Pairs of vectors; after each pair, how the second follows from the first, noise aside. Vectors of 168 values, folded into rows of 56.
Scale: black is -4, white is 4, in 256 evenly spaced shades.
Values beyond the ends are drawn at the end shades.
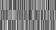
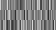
wrapped around, negated.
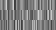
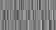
reversed, negated, shrunk.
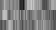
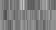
negated, shrunk.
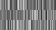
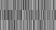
wrapped around, negated, shrunk.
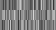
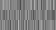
negated, shrunk.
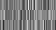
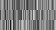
wrapped around, negated.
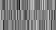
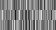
shuffled.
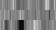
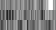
wrapped around, negated.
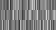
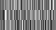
shuffled.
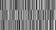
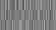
wrapped around, negated, shrunk.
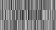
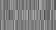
reversed, negated, shrunk.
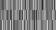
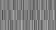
wrapped around, negated, shrunk.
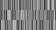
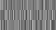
wrapped around, negated, shrunk.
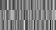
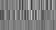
reversed, negated, partly zeroed.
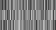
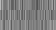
reversed, negated, shrunk.
